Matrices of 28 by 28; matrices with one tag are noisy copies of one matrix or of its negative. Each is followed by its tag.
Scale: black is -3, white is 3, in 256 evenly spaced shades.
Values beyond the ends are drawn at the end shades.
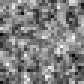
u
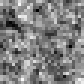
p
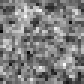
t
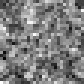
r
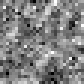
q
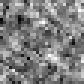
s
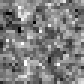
p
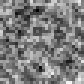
t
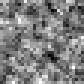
s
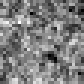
s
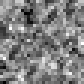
r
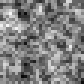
p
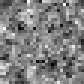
r
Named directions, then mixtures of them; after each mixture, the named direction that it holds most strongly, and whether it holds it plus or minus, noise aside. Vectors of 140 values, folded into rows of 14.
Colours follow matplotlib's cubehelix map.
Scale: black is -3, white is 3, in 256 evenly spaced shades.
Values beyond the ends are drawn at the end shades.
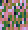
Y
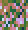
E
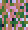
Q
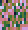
Y, plus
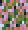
Y, plus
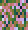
E, plus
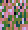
Y, plus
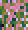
Q, plus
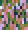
Y, plus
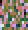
Q, minus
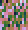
Y, plus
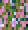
Q, minus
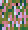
Y, minus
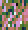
Y, minus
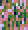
Y, plus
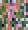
Q, plus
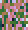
Q, plus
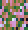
Q, minus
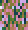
Y, plus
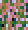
Q, plus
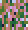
Q, plus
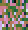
Q, minus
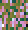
Q, minus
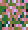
Q, plus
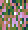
Y, minus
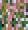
Q, plus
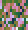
E, plus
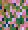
E, minus
